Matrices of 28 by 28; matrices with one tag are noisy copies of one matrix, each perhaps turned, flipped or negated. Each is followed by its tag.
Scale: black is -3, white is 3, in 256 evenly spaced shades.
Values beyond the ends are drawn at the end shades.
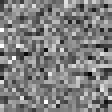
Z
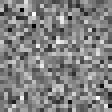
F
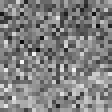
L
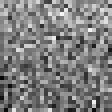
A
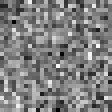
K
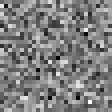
F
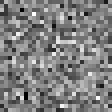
F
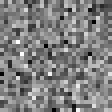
K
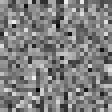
Z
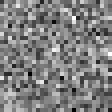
K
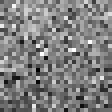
L
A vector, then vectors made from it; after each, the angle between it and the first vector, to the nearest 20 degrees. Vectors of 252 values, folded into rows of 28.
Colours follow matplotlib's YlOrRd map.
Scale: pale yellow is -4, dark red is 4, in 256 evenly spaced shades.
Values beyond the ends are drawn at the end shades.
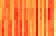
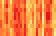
60 degrees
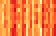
100 degrees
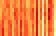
20 degrees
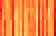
160 degrees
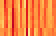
100 degrees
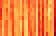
160 degrees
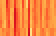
80 degrees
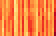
140 degrees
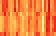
80 degrees
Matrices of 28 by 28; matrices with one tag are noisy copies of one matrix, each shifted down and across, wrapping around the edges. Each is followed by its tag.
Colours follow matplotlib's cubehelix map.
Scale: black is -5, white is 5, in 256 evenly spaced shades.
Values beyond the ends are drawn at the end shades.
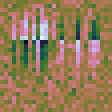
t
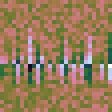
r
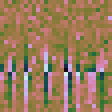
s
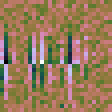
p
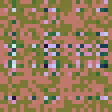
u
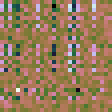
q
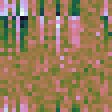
t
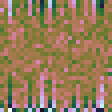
r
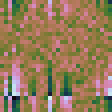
t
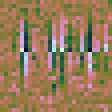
p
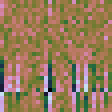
p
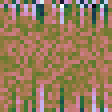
r
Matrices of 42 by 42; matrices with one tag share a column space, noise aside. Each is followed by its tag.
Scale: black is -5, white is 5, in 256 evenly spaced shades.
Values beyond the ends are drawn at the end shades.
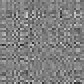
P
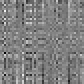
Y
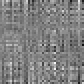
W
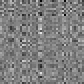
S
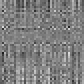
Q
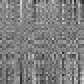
Y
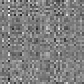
S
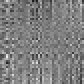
Y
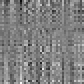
W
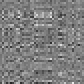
P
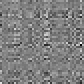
P
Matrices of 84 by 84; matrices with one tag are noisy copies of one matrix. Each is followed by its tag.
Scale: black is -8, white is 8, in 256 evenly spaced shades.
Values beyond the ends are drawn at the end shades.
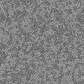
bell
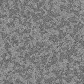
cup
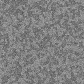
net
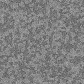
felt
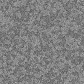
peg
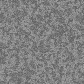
bell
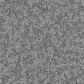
net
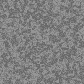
cup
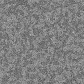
net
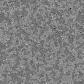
bell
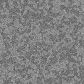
cup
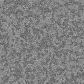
net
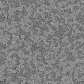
bell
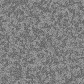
net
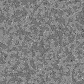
bell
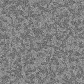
net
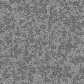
felt
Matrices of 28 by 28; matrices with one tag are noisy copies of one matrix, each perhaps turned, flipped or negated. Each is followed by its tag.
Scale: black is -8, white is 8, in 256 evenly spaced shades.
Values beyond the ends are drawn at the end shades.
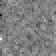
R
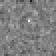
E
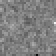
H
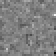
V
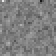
V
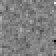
V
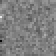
R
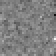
R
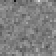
R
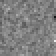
R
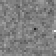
E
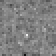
E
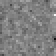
R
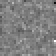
V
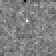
E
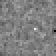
E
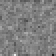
V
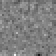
R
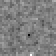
E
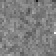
H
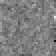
R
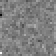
V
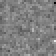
V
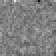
R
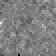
H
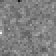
H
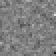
V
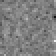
R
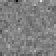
R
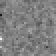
R
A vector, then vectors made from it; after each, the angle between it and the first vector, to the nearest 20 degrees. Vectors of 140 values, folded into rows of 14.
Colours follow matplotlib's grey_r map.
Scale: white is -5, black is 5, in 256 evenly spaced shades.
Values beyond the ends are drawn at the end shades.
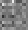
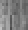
100 degrees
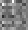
20 degrees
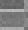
80 degrees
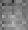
140 degrees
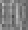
60 degrees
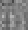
140 degrees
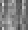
60 degrees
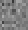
140 degrees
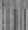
100 degrees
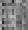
140 degrees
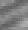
80 degrees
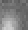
80 degrees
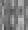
100 degrees
